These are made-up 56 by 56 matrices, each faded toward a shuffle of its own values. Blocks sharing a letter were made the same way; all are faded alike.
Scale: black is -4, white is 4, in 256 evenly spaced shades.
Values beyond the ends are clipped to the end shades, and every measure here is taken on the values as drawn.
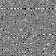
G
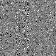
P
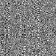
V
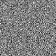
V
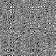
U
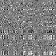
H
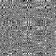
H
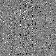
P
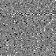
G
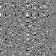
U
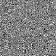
V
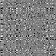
H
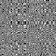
H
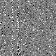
P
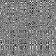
H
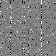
U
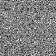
V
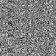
V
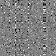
U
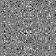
U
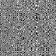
U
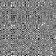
H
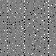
U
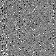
P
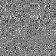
G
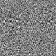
V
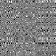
H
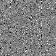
P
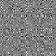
H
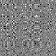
H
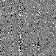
P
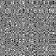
H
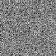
V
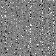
P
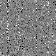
P
